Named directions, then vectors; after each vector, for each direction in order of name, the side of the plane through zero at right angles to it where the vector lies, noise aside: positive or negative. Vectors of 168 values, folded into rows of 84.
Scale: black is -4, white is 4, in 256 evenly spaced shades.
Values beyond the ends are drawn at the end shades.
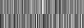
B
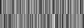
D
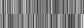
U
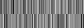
negative, positive, negative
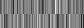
negative, positive, negative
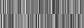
negative, positive, positive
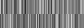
positive, negative, negative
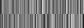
positive, positive, negative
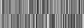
negative, negative, positive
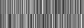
positive, positive, positive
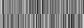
negative, negative, positive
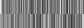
negative, negative, positive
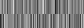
positive, negative, positive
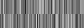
positive, negative, negative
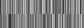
positive, positive, positive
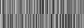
negative, positive, positive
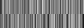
positive, positive, negative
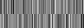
negative, positive, negative
